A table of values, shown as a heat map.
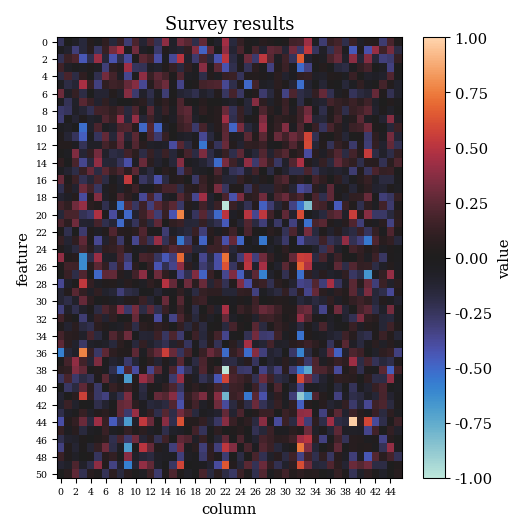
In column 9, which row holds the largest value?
16
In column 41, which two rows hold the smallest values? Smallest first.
27, 23
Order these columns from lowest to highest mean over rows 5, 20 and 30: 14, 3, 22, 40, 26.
26, 22, 40, 3, 14
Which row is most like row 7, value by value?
30
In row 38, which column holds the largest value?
2
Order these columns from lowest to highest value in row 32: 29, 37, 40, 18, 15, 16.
15, 18, 37, 29, 16, 40
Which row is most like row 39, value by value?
47
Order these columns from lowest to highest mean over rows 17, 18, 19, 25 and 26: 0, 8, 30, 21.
21, 8, 0, 30
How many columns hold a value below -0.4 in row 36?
5
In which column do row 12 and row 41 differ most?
33
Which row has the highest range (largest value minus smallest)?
44
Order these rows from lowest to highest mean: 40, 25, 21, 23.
23, 21, 40, 25
